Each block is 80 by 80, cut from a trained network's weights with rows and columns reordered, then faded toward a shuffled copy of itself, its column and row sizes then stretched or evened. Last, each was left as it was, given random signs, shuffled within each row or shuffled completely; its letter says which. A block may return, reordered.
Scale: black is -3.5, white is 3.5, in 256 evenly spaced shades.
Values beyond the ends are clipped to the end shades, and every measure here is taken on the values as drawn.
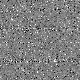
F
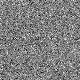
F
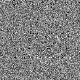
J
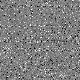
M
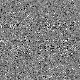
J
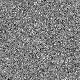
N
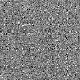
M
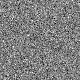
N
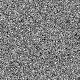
N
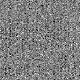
M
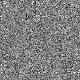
J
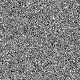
F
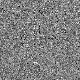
J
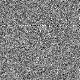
J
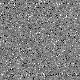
F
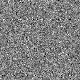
F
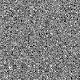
M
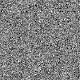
J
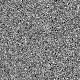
N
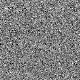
J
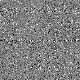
J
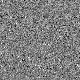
F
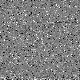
F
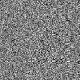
M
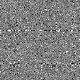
M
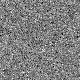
N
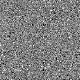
M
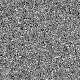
N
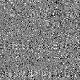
M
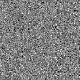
M
